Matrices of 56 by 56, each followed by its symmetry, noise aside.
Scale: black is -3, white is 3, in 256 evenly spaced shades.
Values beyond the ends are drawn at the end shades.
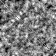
symmetric.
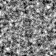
same after a half turn.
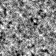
symmetric across the other diagonal.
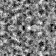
mirrored top to bottom.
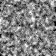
no symmetry.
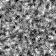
symmetric.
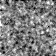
antisymmetric.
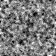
same after a half turn.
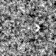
mirrored top to bottom.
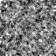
symmetric.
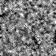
no symmetry.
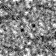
same after a half turn.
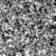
antisymmetric.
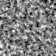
antisymmetric.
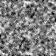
same after a half turn.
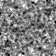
same after a half turn.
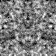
mirrored left to right.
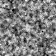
same after a half turn.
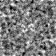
same after a half turn.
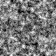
same after a half turn.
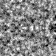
mirrored top to bottom.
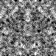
mirrored left to right.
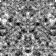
mirrored left to right.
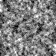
same after a half turn.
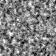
no symmetry.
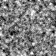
antisymmetric.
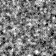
no symmetry.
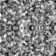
mirrored top to bottom.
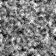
antisymmetric.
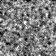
no symmetry.
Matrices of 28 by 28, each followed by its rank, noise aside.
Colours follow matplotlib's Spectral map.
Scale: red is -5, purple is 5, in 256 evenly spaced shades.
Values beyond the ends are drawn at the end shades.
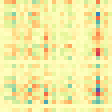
two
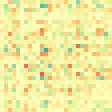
four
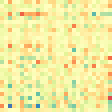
four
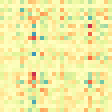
three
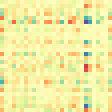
two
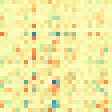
three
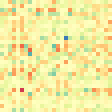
four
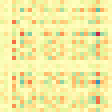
two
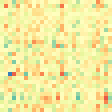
four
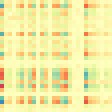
one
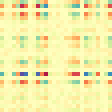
one
